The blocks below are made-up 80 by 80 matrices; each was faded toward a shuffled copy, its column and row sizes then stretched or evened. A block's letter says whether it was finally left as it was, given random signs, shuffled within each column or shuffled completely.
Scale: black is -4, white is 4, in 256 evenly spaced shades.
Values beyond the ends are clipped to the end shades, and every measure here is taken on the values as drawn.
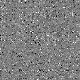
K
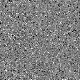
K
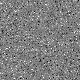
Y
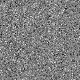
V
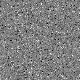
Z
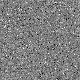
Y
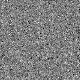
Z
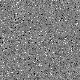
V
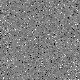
Z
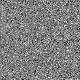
V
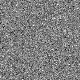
Z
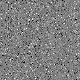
Z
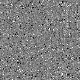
V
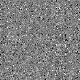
K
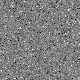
Y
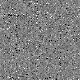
K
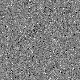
Z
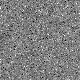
Y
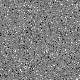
Z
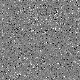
V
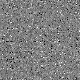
V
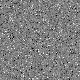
Y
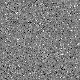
V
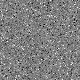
Y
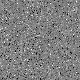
Z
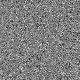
Z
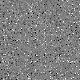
V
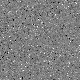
Y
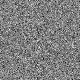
Z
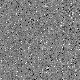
Z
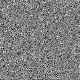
Z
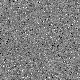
Y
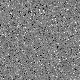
Y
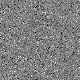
Z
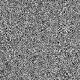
K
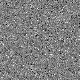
Z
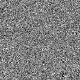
V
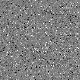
V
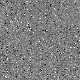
V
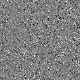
Z
